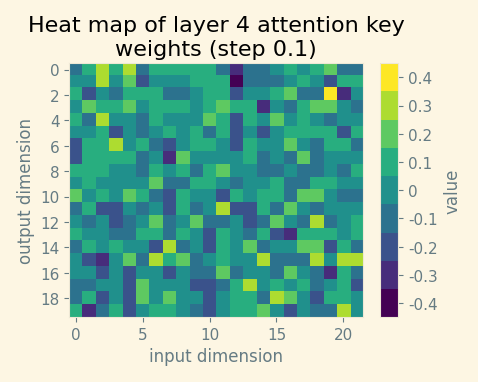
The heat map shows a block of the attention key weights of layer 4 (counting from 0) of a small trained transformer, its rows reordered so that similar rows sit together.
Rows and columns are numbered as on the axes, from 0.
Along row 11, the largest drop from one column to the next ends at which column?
12
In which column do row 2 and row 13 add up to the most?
19
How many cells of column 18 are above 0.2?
2
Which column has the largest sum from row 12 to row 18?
20
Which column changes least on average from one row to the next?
10
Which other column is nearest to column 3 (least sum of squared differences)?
13
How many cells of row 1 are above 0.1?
2
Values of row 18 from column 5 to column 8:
0.2 0 0.2 0
